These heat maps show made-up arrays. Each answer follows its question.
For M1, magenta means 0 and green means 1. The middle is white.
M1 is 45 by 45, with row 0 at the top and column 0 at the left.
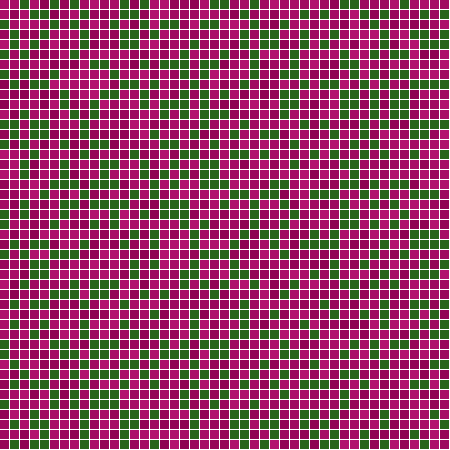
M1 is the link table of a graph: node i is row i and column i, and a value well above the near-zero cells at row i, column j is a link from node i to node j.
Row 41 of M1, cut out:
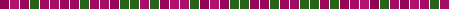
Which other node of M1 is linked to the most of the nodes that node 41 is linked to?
node 24
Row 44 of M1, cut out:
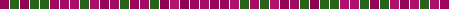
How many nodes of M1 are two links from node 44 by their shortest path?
10
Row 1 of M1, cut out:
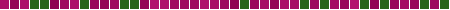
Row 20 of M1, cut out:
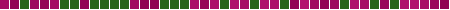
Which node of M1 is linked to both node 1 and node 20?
node 12
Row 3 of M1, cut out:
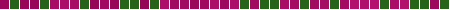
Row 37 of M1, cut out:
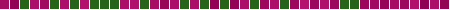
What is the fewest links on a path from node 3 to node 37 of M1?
3
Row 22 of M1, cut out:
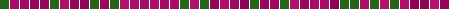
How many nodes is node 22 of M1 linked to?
12
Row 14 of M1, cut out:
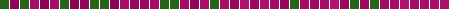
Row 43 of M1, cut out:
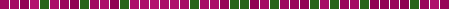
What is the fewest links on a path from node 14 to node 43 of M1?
3
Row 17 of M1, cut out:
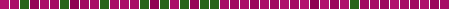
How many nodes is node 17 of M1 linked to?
9
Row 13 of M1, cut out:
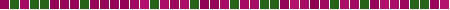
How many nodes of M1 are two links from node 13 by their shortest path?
9
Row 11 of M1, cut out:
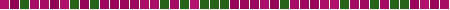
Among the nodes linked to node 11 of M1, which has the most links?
node 18
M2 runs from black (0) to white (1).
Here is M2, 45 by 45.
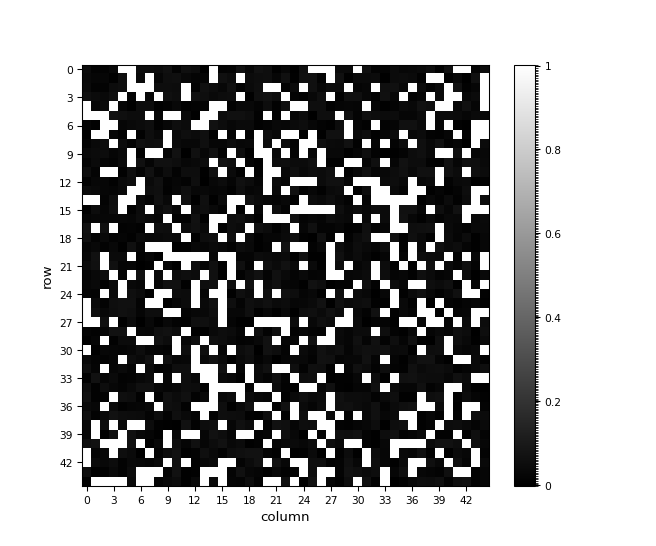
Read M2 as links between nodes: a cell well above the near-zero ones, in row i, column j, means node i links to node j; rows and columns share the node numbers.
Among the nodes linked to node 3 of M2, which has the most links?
node 27
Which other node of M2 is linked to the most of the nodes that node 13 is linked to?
node 2
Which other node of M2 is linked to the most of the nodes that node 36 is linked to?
node 24
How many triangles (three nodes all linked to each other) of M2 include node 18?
5
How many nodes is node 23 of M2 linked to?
12
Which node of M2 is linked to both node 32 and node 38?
node 6
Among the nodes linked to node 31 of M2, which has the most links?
node 42
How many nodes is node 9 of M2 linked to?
12
